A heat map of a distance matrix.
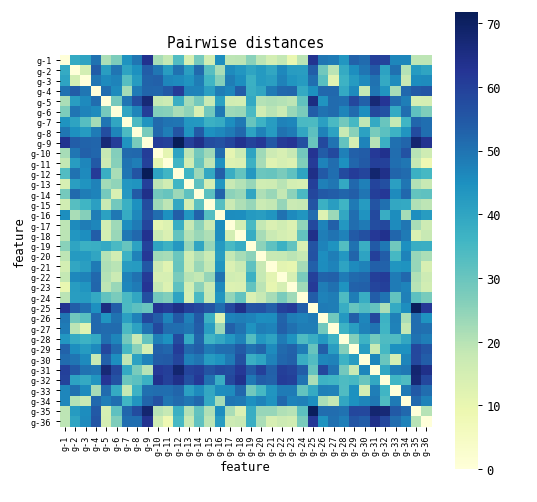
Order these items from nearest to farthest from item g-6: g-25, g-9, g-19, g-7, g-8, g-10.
g-10, g-19, g-7, g-8, g-25, g-9
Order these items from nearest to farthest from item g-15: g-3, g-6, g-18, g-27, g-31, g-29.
g-18, g-6, g-3, g-27, g-29, g-31
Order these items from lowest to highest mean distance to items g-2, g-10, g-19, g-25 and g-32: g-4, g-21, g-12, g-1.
g-21, g-1, g-4, g-12
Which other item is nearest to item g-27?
g-3
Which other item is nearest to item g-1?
g-23
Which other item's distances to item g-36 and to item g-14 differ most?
g-11
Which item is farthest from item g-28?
g-12
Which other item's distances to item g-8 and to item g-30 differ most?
g-4
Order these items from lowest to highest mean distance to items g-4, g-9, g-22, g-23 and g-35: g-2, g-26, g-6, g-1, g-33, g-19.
g-1, g-6, g-19, g-33, g-2, g-26
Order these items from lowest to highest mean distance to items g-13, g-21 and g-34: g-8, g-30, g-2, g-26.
g-2, g-26, g-8, g-30
